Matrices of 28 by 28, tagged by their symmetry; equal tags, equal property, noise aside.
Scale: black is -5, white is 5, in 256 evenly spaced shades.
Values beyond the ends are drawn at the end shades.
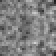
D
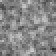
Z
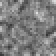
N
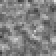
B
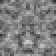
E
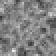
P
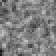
B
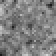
N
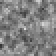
B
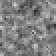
B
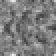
D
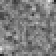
P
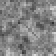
P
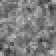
P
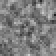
N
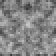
E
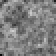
P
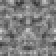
E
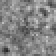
N
